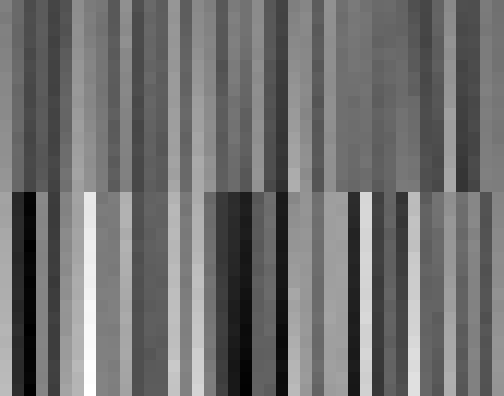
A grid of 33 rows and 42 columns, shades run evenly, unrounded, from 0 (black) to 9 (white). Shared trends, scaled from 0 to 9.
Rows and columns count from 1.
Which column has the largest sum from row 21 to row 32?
8
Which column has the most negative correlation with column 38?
13
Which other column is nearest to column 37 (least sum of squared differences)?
23
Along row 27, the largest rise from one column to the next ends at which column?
31
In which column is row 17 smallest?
3
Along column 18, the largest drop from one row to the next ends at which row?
17
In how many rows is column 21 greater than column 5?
16
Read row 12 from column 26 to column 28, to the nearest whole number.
5 3 5
